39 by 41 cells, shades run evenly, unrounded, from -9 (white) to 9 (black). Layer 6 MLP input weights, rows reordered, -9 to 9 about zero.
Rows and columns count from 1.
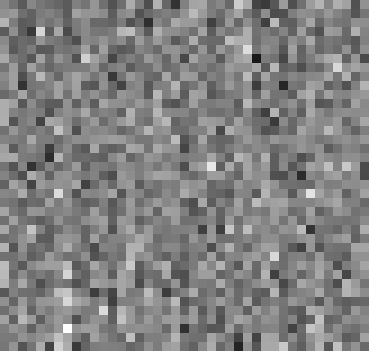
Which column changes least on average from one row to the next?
16
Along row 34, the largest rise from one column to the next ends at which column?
21
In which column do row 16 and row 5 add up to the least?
28
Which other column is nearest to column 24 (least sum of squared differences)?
17
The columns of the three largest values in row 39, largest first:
27, 9, 6
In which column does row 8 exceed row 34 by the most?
8
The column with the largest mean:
13
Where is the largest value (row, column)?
7, 29
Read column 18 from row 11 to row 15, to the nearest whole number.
-4 -2 -4 -2 -1
